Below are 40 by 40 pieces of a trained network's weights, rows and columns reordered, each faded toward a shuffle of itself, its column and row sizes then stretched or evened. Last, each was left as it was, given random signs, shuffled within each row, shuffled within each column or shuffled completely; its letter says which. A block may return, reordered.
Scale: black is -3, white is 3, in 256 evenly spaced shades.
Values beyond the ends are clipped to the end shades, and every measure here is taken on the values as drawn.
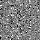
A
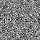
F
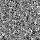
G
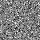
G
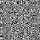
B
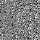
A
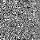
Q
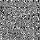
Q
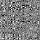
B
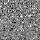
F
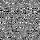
F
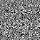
Q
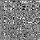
B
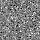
G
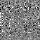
Q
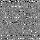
F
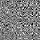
B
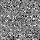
F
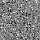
G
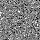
G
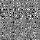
Q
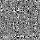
Q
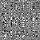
B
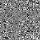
Q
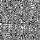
Q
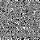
Q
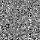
Q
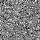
G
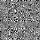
Q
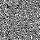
A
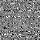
F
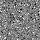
G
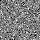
G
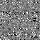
F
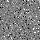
G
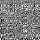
B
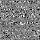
F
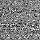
F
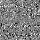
F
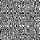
B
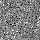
G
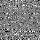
F
